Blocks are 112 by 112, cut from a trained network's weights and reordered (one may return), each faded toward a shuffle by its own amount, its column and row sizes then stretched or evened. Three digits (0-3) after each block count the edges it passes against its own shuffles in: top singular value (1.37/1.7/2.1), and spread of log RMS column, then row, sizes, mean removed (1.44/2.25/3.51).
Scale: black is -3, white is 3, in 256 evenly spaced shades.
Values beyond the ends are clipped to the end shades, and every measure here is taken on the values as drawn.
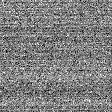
2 0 0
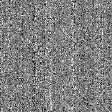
1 2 0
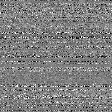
1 0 3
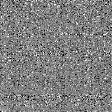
0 0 2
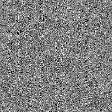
1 2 0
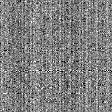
3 0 2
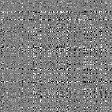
3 3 3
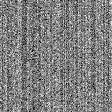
3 0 0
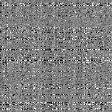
2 1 3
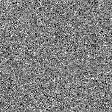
0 0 1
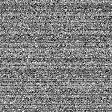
3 0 0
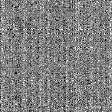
2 1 2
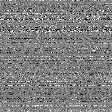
2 0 3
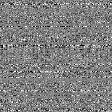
2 0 3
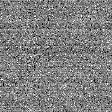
1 1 0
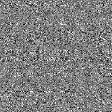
1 1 2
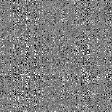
0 3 2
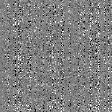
0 3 1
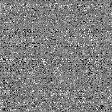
0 1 2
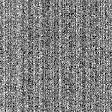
3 1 1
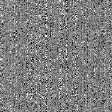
0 3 0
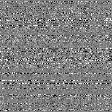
2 1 3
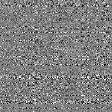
2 2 3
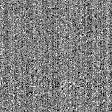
2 0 1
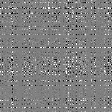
2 3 3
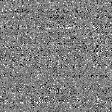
0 1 2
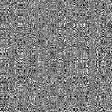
3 3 2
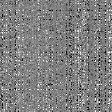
2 3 2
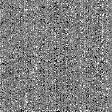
1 2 1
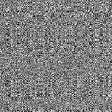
3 1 2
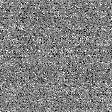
0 0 1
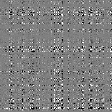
3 3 3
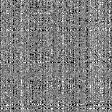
3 2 2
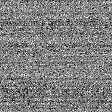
2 0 1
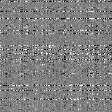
2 1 3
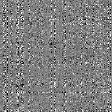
2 3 2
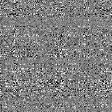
1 2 3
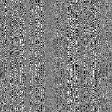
3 3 0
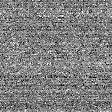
2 0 1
